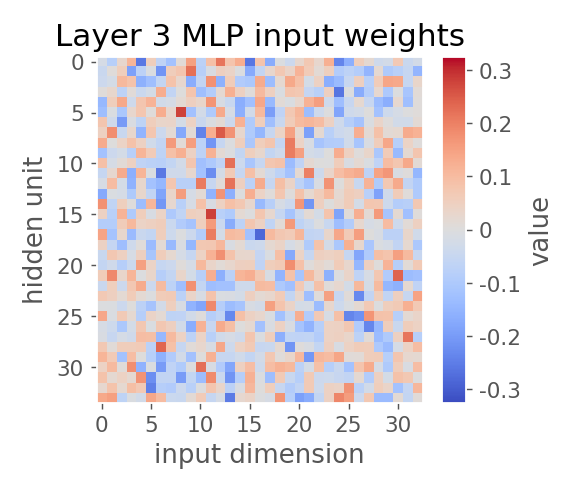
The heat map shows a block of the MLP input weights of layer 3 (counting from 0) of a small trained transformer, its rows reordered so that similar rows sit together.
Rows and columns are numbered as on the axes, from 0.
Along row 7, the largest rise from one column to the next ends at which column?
11
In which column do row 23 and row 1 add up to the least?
26
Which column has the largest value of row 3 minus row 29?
6
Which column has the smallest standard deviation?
22
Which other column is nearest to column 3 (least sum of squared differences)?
32
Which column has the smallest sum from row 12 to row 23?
21
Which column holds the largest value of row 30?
10
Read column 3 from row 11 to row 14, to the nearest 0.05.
-0.15 -0.15 -0.1 0
